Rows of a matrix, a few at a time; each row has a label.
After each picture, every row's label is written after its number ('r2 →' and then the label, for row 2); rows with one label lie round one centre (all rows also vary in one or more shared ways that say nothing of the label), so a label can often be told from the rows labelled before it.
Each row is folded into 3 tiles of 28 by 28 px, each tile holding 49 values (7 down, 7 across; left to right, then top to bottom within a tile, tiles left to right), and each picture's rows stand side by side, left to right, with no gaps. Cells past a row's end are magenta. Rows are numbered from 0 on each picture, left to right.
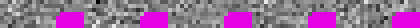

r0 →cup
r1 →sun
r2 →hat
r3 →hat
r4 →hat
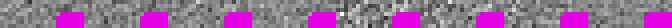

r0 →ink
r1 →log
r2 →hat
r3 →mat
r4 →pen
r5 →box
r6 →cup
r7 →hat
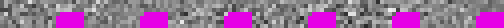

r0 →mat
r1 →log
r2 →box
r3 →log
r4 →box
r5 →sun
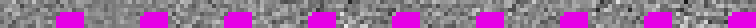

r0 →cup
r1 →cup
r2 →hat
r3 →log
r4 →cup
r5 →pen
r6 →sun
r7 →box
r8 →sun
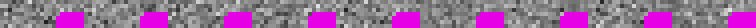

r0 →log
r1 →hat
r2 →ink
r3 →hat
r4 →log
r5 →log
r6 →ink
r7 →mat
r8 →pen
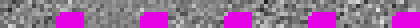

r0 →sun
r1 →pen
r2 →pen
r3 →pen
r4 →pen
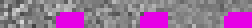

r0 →sun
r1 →mat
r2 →cup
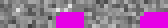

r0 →box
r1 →cup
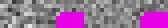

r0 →log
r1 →ink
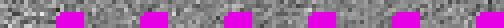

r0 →ink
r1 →ink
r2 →log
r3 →pen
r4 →pen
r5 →cup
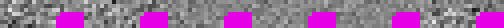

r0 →cup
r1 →cup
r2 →cup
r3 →sun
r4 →log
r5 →cup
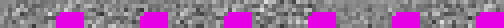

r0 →sun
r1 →log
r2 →sun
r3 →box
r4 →ink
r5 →cup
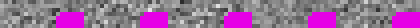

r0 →sun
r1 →sun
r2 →hat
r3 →cup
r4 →hat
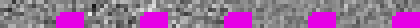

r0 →mat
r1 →pen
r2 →log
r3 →hat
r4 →log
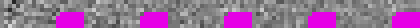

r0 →box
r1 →log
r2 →pen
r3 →sun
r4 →log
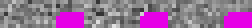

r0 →box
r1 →ink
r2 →ink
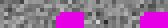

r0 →hat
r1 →box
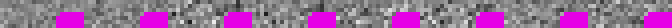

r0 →sun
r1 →box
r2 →box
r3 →hat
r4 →sun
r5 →pen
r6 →sun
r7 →log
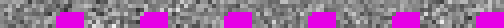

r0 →mat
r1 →pen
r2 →hat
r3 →cup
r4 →ink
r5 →ink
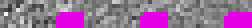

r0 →pen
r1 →hat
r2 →cup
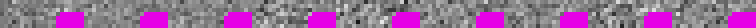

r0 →pen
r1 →cup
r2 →box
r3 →hat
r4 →cup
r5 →box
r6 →hat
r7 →pen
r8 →cup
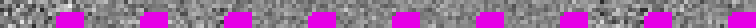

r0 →box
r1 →box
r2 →mat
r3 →cup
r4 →cup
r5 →box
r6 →hat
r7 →hat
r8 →cup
